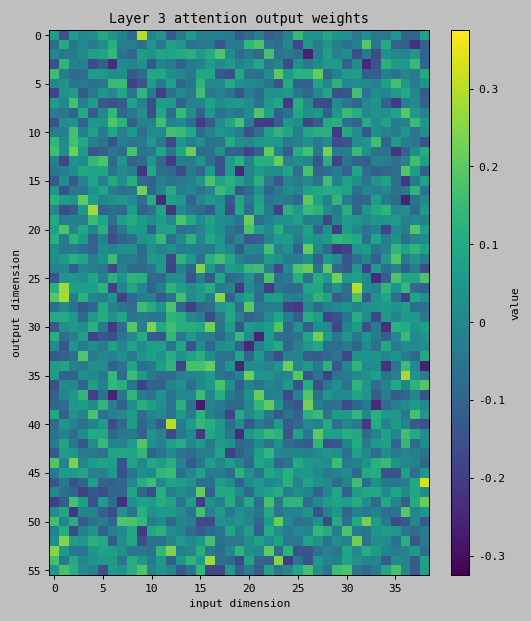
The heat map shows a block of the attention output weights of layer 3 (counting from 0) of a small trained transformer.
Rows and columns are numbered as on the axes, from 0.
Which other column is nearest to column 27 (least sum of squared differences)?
30
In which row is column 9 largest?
0
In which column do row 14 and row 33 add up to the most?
3
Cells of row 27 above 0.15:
5
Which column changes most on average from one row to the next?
19
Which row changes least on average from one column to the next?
43
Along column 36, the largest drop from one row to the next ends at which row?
15
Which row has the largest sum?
44
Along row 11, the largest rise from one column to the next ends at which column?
13
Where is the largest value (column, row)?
38, 46
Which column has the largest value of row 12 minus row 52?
28
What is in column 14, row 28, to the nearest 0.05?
-0.2
